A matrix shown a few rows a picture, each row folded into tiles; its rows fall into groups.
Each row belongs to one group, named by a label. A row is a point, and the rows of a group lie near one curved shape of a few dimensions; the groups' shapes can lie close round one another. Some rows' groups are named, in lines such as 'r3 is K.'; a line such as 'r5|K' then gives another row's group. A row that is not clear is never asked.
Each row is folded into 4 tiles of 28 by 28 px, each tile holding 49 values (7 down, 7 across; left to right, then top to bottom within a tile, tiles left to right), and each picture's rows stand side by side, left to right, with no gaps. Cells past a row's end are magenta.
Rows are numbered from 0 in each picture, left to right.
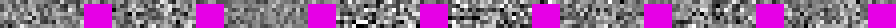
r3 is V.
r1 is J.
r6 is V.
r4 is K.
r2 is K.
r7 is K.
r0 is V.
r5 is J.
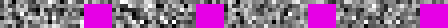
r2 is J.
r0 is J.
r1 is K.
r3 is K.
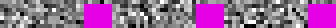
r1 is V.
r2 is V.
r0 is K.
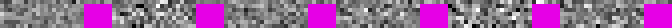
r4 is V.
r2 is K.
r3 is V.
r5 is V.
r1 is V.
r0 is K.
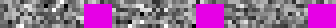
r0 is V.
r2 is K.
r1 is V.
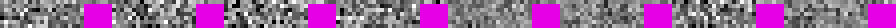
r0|K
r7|K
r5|V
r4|V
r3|K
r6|V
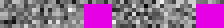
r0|V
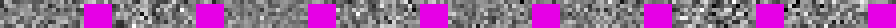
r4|K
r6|V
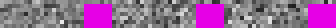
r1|V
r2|K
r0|K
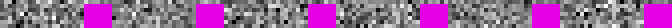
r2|K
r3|K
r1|K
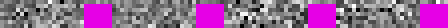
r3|K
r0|J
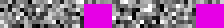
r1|K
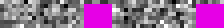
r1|V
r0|V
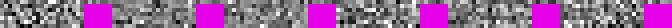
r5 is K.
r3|V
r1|V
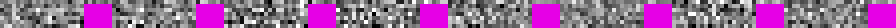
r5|K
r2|V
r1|V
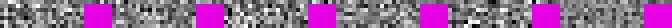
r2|K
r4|V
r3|V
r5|K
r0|K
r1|J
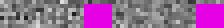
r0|K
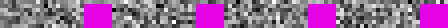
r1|K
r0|V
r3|K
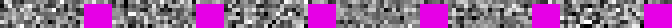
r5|V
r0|V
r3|V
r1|V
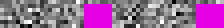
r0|V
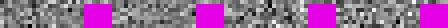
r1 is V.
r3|K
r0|V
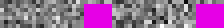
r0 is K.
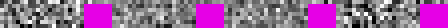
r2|K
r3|V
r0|V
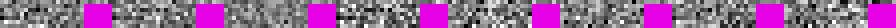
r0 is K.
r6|K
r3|K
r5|K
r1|K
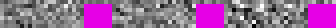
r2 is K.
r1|V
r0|V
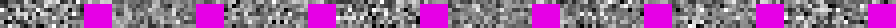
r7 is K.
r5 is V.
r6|V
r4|V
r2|J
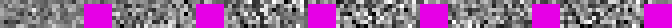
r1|K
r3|V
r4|K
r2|V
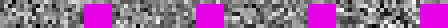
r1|K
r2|V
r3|V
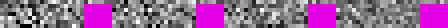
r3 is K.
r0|V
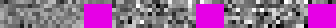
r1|V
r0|V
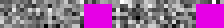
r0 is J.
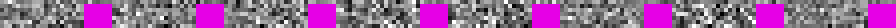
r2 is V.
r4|K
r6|V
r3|V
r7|J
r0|K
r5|V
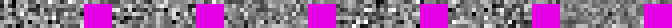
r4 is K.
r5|V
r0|J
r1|K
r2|K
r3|V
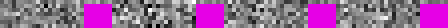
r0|V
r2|J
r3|J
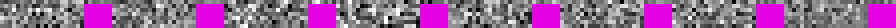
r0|J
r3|J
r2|V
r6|J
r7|K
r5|J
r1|K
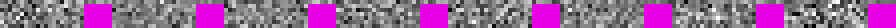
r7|V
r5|J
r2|V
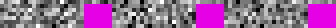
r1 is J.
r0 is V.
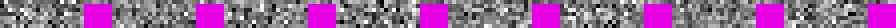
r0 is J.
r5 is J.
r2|K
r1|K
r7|J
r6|J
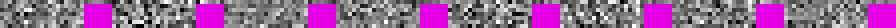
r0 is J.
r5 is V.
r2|J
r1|V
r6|V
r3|J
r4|J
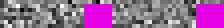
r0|K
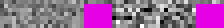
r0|J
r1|K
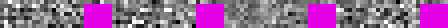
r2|J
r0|K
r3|V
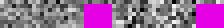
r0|V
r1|J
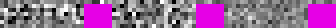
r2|V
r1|J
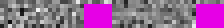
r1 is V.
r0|K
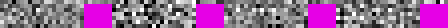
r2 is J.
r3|K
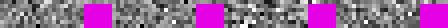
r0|J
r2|V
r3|K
